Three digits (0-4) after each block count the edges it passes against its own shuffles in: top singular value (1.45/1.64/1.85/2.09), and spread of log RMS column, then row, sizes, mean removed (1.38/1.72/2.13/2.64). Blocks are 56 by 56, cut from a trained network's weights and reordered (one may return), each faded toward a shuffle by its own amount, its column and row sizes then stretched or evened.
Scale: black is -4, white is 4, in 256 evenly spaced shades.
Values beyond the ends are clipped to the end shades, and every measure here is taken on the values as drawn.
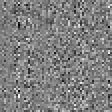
2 4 0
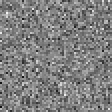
1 3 1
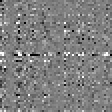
2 4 3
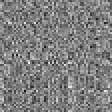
4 1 2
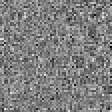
2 1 1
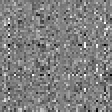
2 4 1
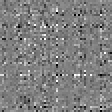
1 4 3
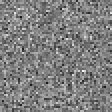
0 1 0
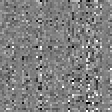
1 4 2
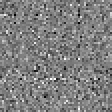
0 1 2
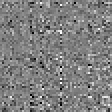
0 3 3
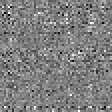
1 1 3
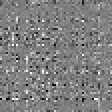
1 4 4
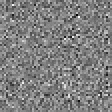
3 2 2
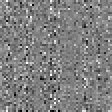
1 4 1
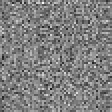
3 1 1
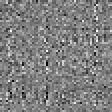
2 3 2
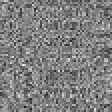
3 0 1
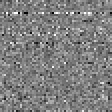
1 0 3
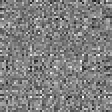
3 2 3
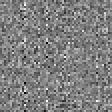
2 3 1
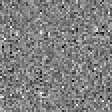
0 2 0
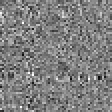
1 3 0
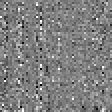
0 4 1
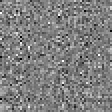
1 3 0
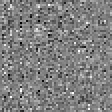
0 3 0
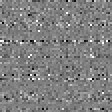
0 1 4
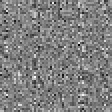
2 4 1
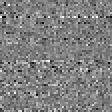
1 0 4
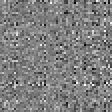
3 3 3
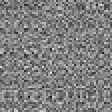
4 0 1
